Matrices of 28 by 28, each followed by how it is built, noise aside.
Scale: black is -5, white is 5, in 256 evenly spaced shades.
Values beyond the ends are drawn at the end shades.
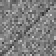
Hankel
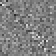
banded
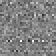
uneven rows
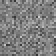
low rank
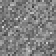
Hankel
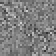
block diagonal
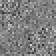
block diagonal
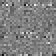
uneven rows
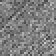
Hankel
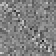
banded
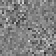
block diagonal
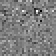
uneven rows
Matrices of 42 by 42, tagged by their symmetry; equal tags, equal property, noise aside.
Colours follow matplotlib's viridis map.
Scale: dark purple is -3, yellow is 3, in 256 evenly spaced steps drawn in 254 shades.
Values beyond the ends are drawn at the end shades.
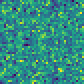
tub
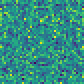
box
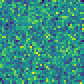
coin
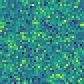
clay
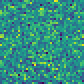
box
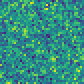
coin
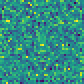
box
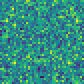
box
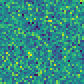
coin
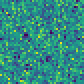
coin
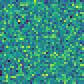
clay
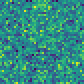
box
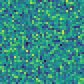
clay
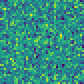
tub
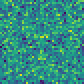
box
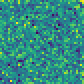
coin
